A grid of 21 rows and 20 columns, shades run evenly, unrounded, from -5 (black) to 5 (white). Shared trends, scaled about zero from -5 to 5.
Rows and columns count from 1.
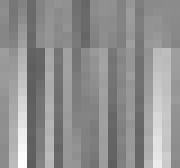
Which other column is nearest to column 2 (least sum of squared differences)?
17
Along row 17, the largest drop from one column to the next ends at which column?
4
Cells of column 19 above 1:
15
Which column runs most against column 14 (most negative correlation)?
5
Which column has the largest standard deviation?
3
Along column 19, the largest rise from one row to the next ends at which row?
7
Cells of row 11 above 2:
3
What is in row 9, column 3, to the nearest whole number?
2
